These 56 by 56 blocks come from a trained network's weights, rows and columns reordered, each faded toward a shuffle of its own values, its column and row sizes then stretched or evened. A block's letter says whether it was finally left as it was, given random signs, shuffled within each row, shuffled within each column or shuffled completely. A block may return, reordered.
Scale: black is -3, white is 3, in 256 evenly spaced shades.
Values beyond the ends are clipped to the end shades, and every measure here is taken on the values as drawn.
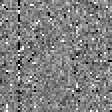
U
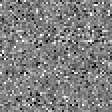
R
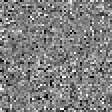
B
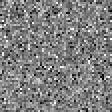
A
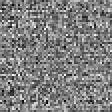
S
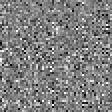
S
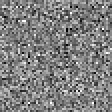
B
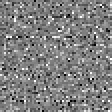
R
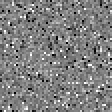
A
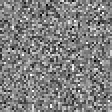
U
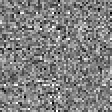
B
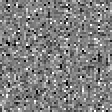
U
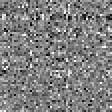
S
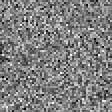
A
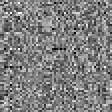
S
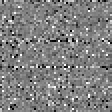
B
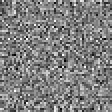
S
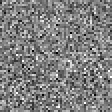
U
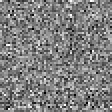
B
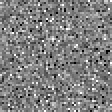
A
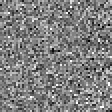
U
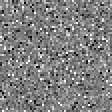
A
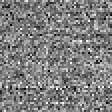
R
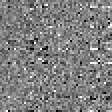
S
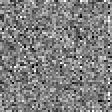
B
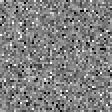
A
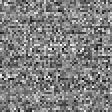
R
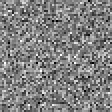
B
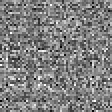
S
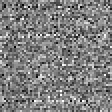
R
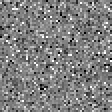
A
